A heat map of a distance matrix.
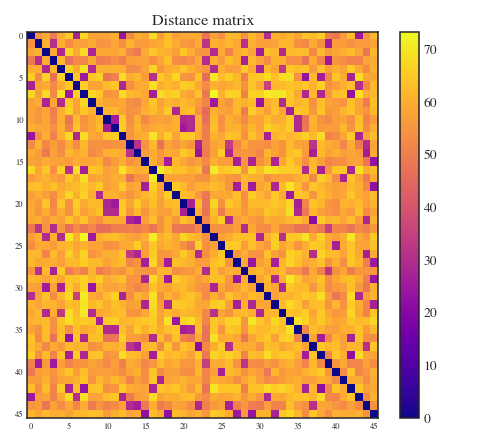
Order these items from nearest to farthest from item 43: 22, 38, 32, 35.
22, 32, 35, 38
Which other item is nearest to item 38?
42
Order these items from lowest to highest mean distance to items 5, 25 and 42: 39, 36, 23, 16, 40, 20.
36, 16, 23, 40, 39, 20
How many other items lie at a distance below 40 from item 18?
5
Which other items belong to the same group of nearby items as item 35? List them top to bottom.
10, 11, 20, 21
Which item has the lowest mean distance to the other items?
23
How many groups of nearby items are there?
10
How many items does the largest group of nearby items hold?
6
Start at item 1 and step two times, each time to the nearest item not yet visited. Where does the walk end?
3
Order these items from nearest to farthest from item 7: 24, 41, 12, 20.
20, 41, 12, 24
